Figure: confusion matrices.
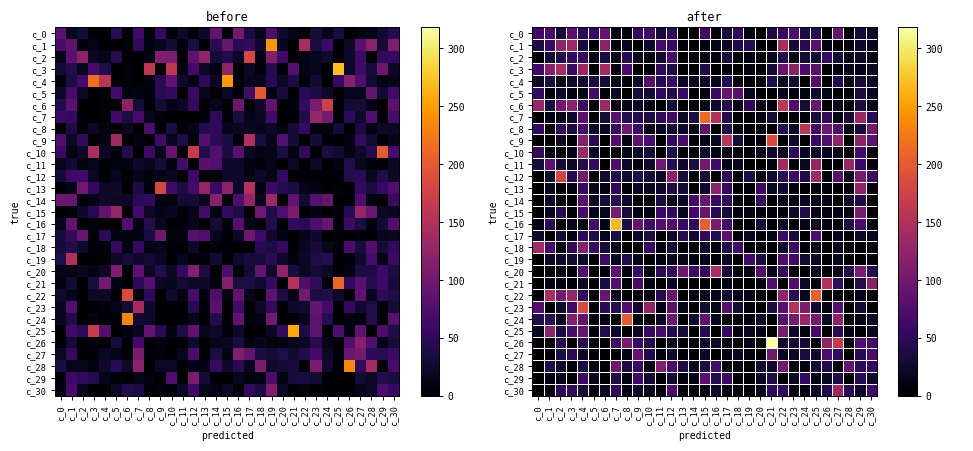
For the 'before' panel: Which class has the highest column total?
c_19
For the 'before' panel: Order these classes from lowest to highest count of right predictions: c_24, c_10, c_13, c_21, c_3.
c_24, c_3, c_10, c_13, c_21
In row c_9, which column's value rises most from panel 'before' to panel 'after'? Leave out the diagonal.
c_21
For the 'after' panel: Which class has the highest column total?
c_4
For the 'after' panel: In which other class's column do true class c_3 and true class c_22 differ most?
c_25
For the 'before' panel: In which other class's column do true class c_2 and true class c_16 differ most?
c_17
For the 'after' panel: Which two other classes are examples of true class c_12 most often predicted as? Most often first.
c_2, c_25
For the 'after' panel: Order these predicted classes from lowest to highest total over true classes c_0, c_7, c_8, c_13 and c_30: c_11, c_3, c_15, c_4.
c_11, c_3, c_4, c_15
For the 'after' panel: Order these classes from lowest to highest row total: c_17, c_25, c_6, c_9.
c_17, c_25, c_6, c_9
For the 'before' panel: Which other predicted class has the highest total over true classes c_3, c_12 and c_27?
c_25
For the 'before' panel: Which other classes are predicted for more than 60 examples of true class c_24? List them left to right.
c_6, c_16, c_19, c_23, c_30
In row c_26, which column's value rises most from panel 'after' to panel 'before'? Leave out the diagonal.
c_28
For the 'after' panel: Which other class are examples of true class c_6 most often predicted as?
c_22
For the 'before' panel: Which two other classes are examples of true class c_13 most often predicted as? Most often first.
c_9, c_17
